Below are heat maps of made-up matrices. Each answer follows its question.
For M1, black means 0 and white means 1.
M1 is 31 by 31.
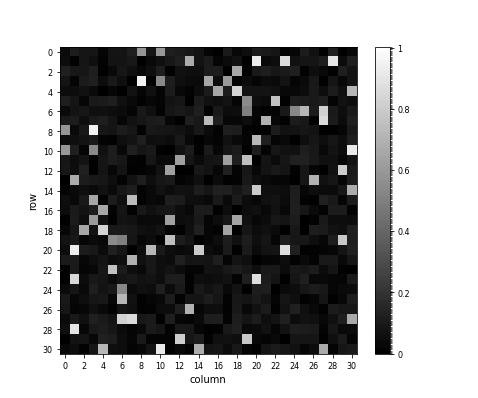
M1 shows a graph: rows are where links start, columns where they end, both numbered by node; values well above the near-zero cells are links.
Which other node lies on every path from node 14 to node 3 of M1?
node 30
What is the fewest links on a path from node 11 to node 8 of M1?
3
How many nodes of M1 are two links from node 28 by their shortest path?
3
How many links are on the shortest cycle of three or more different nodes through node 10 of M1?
4
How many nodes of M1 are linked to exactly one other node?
9
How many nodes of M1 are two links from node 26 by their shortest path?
1
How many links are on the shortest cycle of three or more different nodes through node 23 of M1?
3
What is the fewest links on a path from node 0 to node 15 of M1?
3
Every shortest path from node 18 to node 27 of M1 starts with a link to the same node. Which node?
node 4
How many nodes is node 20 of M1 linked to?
4
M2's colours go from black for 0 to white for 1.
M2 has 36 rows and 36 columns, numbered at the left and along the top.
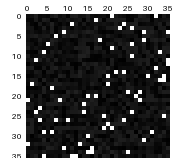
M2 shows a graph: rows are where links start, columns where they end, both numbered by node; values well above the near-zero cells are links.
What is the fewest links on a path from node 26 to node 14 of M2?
2
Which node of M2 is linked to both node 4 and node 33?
node 9
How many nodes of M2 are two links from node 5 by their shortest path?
1
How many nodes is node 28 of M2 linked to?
2
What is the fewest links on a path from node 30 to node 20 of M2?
2
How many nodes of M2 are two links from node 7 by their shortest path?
3
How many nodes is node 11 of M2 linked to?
2
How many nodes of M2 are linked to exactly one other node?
12
